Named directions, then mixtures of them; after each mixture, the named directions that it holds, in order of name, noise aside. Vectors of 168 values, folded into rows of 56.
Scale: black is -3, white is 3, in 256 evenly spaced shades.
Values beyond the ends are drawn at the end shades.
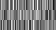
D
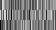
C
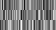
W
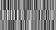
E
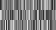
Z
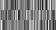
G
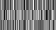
D, E, W.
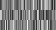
Z.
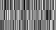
D, E, W.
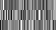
C, G, W.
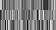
W, Z.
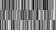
D, W, Z.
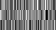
C, D, Z.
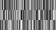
W.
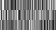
C, E, G.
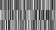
E, Z.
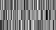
C, D, W.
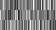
G, Z.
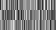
E, G, Z.
